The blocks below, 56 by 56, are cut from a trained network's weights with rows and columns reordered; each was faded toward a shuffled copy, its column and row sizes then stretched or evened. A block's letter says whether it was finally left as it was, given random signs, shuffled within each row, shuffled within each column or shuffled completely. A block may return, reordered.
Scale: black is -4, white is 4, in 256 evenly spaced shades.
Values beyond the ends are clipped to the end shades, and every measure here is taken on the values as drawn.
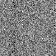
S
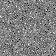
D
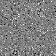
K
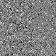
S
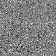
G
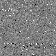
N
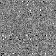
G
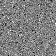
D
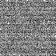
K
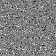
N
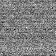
K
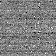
K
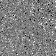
S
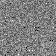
N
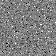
N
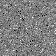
N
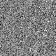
S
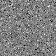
D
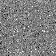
N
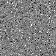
S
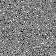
D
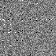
G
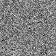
S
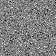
D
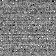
K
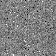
S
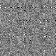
K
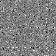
G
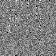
G
